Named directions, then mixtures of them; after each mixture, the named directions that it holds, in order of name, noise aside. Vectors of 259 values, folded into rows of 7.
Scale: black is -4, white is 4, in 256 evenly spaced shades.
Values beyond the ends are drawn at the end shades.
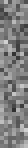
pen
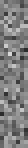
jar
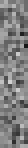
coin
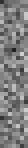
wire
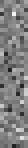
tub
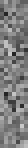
jar, pen.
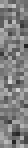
coin.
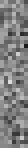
coin.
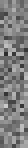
jar, pen, tub.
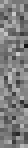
coin.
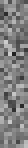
jar, pen.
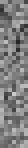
pen.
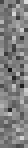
tub, wire.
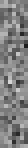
coin.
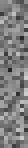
jar, tub.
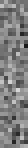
coin.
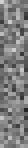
wire.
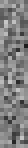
coin.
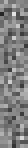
coin, tub.
